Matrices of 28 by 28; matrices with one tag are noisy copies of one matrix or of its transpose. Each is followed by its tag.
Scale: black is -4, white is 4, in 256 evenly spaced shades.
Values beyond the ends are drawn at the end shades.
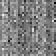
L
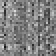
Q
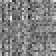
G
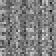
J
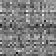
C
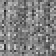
Q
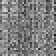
L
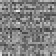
G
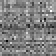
C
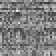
G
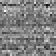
Q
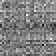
C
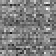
Q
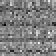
J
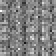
J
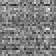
Q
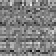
J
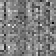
Q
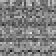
J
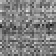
C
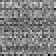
L
